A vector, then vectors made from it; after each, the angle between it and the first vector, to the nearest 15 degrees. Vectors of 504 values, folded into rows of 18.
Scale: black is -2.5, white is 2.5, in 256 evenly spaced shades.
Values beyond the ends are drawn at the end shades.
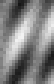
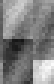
120 degrees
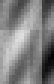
45 degrees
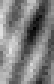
75 degrees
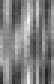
60 degrees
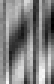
135 degrees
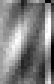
45 degrees
